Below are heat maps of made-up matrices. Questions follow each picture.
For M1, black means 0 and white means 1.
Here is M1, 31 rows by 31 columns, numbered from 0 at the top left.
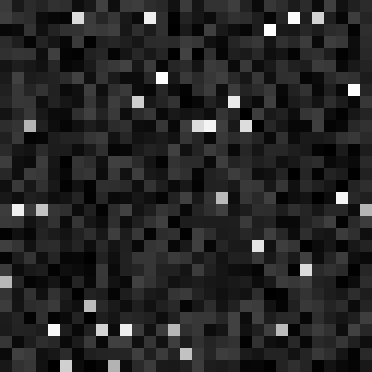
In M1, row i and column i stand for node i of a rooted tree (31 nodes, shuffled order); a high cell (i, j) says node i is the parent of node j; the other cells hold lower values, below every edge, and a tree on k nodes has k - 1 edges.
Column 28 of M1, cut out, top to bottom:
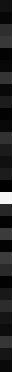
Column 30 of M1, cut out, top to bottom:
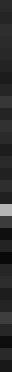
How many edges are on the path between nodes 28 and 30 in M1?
4
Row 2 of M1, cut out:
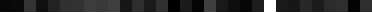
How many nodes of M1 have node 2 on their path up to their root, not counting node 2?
5
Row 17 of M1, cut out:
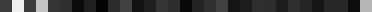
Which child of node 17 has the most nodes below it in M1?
1
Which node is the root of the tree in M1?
27
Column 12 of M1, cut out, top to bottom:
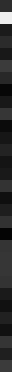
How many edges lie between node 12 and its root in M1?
4
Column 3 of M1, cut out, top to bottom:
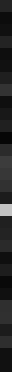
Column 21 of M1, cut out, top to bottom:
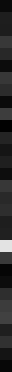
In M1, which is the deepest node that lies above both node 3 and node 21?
10
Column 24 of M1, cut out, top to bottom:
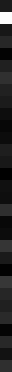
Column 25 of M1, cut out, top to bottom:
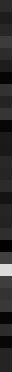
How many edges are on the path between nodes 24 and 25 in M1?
6
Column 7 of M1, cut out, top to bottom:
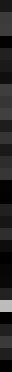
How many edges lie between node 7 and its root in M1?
5
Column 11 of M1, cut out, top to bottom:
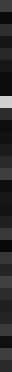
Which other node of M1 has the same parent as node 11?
19
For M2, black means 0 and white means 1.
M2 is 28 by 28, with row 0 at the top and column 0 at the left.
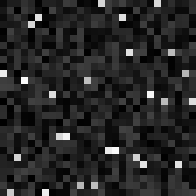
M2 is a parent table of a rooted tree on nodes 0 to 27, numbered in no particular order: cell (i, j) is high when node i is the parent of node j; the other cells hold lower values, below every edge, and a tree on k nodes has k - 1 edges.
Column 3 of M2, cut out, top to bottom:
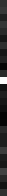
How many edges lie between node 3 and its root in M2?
3
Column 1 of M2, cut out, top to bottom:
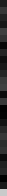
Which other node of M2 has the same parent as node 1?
6
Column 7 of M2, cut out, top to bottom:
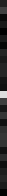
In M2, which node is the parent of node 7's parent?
26
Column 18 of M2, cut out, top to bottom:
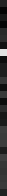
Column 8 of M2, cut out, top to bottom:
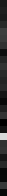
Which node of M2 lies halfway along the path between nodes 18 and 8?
10
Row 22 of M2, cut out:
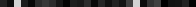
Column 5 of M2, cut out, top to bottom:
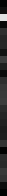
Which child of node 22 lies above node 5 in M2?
2
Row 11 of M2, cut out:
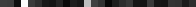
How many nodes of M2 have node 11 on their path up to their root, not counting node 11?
3
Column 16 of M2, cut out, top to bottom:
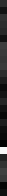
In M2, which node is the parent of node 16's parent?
13
